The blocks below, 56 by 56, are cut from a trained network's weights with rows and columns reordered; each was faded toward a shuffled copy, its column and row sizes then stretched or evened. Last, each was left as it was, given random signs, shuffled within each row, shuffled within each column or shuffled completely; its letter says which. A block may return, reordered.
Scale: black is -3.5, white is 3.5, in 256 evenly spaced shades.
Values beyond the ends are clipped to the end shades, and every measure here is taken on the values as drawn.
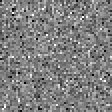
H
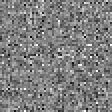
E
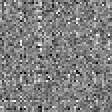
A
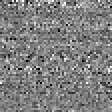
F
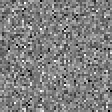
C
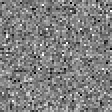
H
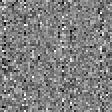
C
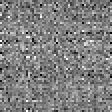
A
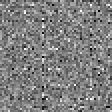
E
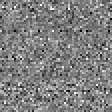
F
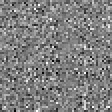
E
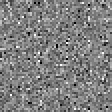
C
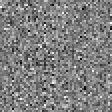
C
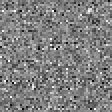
F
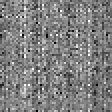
A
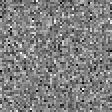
C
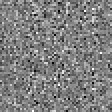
C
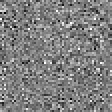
A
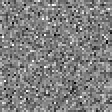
H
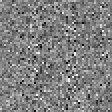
C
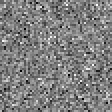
H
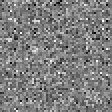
E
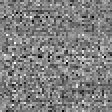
A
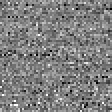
F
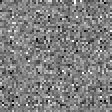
E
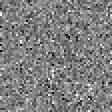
C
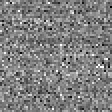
F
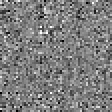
E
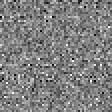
F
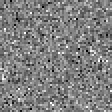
H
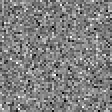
H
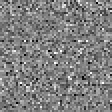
F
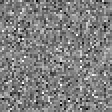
C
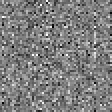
E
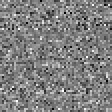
F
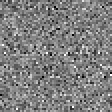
F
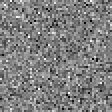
H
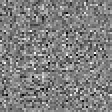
A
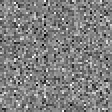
C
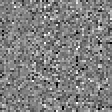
C
